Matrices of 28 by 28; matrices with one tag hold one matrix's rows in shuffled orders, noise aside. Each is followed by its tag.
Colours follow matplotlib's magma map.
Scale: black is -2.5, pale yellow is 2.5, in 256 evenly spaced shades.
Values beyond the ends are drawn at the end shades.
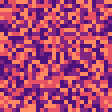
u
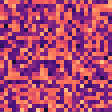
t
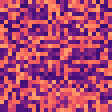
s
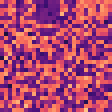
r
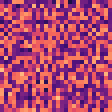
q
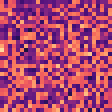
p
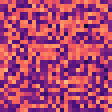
s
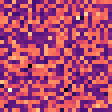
t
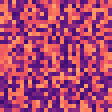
u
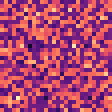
u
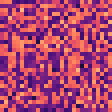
p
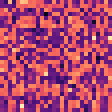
p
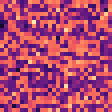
s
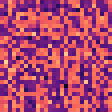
p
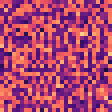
q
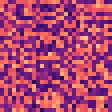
r
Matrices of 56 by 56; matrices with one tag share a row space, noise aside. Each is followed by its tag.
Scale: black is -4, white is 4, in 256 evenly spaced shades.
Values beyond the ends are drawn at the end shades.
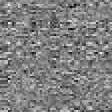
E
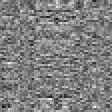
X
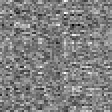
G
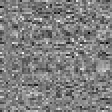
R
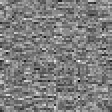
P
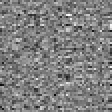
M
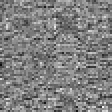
P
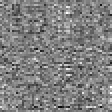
M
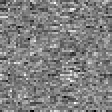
E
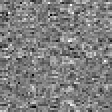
E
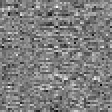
X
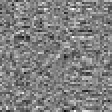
G
